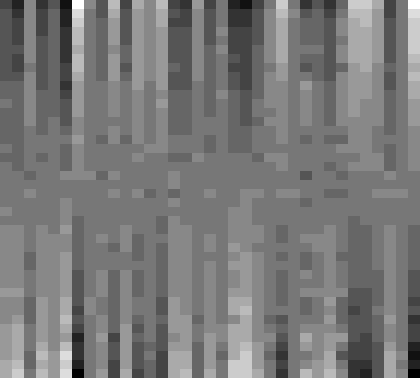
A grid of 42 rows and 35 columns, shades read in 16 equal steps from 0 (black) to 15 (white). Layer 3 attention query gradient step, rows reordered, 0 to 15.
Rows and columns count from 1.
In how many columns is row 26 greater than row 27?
2
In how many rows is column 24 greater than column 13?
19
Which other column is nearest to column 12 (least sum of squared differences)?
32
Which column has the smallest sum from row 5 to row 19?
6
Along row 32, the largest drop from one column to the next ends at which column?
7
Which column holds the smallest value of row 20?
26
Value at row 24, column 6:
8
